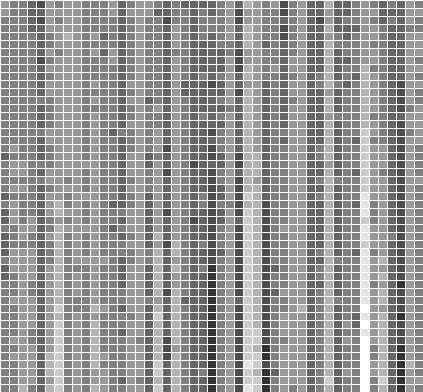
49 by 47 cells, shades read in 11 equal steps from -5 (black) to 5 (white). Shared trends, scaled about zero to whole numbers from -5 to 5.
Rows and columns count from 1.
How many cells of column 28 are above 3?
2
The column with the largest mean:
41
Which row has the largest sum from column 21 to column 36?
46
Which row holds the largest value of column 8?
5
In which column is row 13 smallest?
45
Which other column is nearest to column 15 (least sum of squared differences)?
3
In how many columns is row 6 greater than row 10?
3
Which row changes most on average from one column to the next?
49
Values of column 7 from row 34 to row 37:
2 2 2 2
